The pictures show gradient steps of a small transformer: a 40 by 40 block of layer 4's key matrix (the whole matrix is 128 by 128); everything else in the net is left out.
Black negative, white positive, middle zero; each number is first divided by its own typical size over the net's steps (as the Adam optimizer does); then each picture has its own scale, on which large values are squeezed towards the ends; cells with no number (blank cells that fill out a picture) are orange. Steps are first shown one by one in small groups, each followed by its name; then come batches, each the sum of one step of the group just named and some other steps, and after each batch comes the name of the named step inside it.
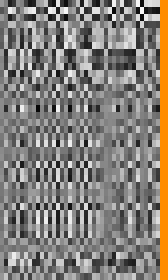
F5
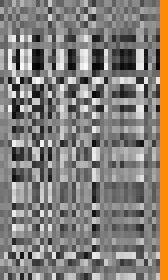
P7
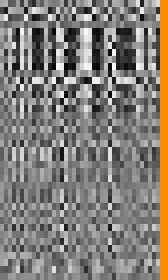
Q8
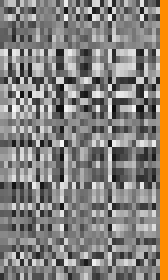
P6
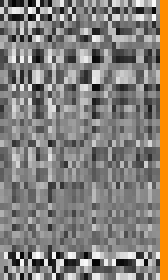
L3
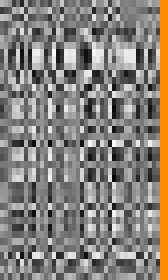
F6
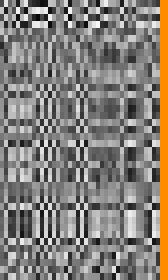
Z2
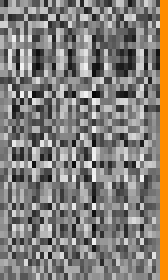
P7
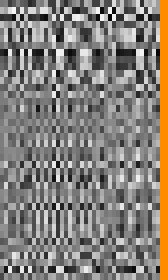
F5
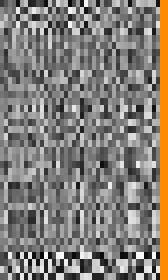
Z2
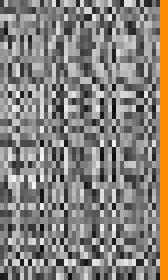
P6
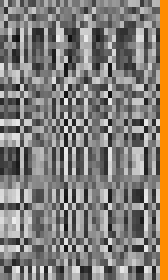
Q8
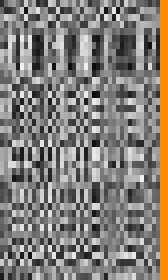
P7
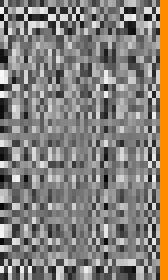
Z2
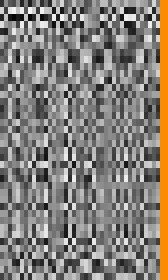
L3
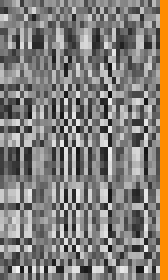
Q8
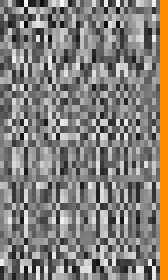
L3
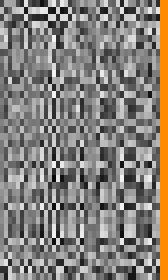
Z2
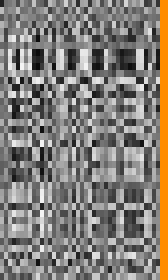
P7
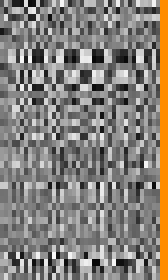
L3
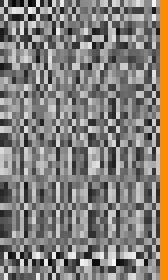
L3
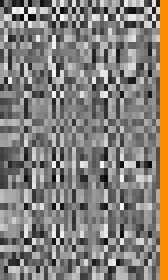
L3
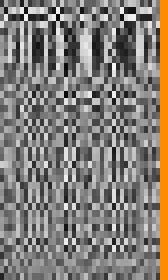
Q8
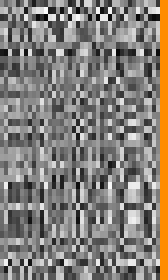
Z2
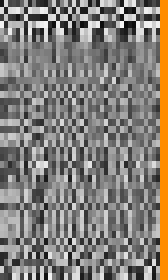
Z2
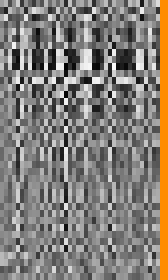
Q8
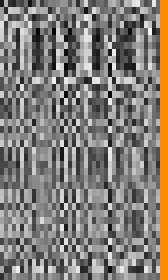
Q8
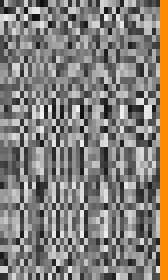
Z2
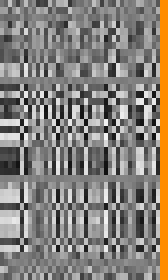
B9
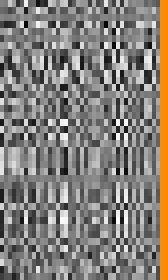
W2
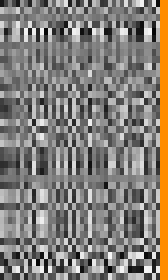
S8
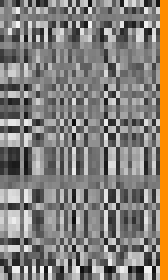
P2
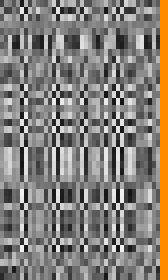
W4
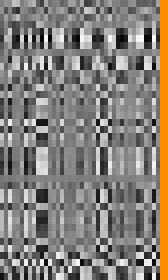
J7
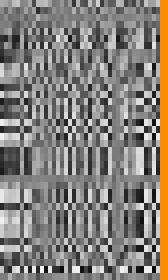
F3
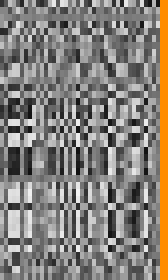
P2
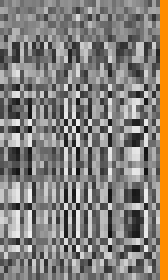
F3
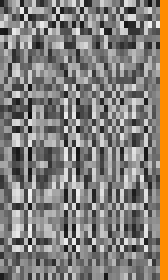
W4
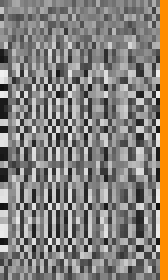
F3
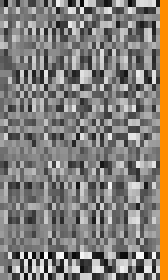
S8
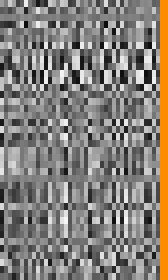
W2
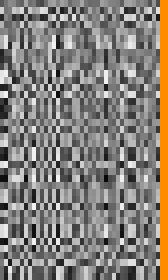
W2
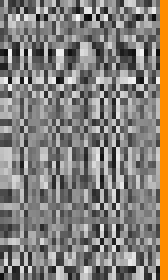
W4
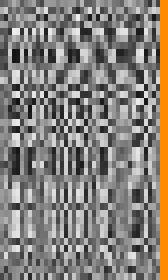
B9
